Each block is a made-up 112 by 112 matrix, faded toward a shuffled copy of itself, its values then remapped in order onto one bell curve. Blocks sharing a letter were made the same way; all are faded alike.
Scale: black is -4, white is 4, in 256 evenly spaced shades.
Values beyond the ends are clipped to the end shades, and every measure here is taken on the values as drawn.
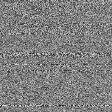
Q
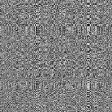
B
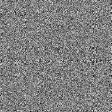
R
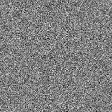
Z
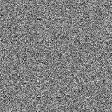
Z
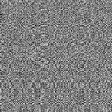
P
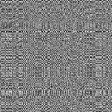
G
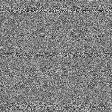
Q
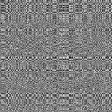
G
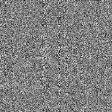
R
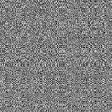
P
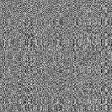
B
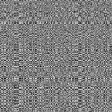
G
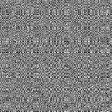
G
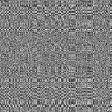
G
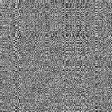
B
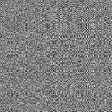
B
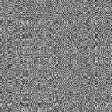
B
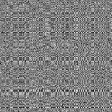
G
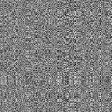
B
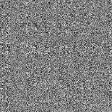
R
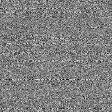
Q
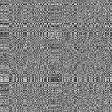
G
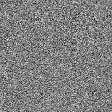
Z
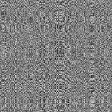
B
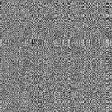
B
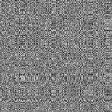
B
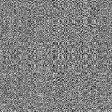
P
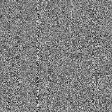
R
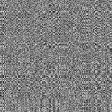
P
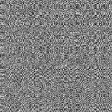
P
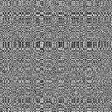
G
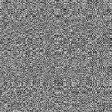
P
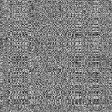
P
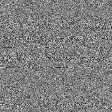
Q
